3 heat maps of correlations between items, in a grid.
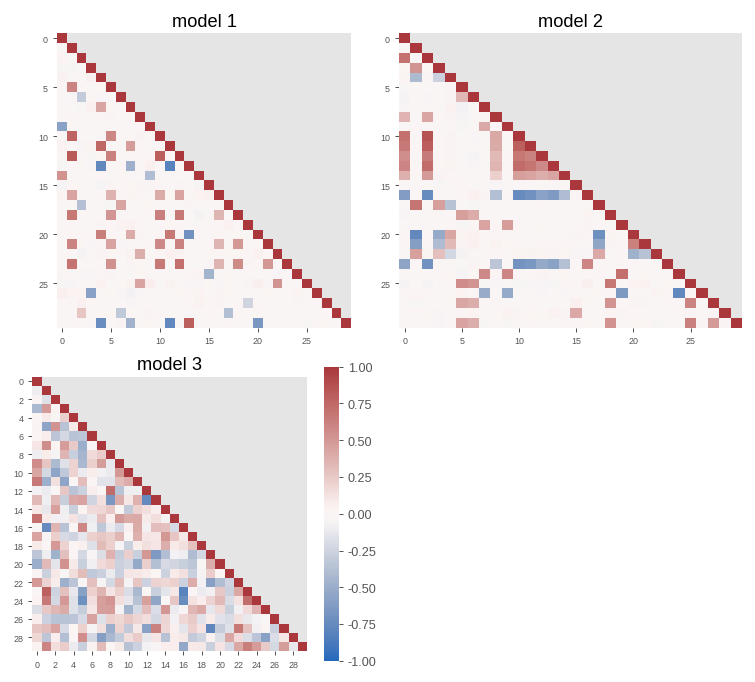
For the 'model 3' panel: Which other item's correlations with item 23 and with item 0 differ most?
11
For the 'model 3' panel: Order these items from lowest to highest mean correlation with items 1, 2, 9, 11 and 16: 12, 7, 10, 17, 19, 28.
19, 12, 28, 10, 7, 17
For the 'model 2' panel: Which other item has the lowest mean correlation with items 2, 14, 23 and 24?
26
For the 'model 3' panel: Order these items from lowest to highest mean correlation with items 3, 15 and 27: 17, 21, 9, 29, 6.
6, 21, 17, 9, 29
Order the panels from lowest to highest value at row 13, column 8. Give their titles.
model 3, model 1, model 2
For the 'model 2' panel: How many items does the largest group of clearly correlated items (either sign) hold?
10
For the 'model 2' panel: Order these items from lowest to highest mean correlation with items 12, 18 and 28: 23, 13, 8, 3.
23, 3, 8, 13
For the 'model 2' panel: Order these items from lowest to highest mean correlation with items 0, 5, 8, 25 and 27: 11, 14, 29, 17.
17, 14, 11, 29
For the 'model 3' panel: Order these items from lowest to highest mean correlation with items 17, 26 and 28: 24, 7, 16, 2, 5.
7, 24, 2, 5, 16
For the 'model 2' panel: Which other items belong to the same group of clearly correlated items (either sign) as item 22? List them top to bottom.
1, 3, 4, 17, 20, 21
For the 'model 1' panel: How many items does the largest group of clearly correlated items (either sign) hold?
8
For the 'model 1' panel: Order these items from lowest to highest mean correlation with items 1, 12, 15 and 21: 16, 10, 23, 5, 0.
0, 16, 5, 23, 10
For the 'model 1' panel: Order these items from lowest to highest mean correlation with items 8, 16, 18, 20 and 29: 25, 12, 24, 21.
24, 25, 21, 12
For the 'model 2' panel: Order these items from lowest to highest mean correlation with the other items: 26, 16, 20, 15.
16, 26, 20, 15
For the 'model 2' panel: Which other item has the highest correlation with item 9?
24
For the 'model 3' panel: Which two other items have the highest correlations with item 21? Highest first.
28, 5
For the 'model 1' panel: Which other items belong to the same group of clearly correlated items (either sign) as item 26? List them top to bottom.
3
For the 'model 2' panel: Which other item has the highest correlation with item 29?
25
